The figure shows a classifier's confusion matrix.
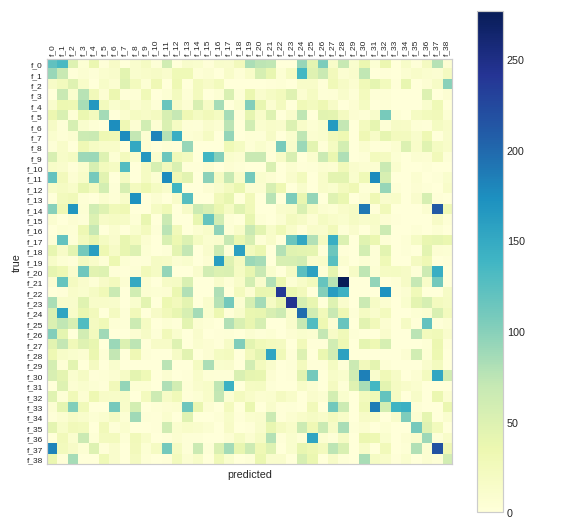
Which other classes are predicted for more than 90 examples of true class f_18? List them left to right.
f_3, f_4, f_27
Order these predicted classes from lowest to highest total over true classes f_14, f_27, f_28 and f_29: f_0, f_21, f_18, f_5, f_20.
f_5, f_20, f_18, f_21, f_0
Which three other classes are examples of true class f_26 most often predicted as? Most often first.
f_0, f_5, f_35
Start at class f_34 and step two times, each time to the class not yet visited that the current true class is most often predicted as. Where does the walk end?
f_22
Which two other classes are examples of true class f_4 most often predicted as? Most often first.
f_11, f_19
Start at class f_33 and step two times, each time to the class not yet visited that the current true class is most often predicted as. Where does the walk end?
f_17
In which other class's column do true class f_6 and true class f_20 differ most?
f_25
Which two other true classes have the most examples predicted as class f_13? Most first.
f_33, f_8
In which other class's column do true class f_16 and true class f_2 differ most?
f_38
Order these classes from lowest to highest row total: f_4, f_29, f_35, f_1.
f_29, f_35, f_1, f_4
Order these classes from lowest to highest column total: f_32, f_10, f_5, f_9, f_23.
f_10, f_9, f_5, f_23, f_32
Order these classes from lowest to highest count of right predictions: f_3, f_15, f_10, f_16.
f_10, f_3, f_16, f_15
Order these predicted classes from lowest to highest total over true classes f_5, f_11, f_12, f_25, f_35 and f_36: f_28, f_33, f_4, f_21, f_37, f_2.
f_33, f_37, f_2, f_4, f_21, f_28
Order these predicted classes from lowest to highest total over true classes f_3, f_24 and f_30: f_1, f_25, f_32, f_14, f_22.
f_32, f_22, f_14, f_25, f_1
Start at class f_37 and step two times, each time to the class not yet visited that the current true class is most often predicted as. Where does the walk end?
f_1
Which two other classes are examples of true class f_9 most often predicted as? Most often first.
f_15, f_11
